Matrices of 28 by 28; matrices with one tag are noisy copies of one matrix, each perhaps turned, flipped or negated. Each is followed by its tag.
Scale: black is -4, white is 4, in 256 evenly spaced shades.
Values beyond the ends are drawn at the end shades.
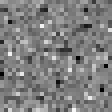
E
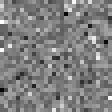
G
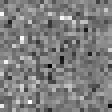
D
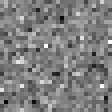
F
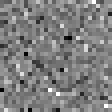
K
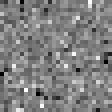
G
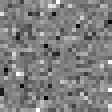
G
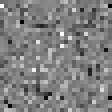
D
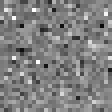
F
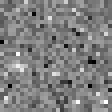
F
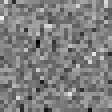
K
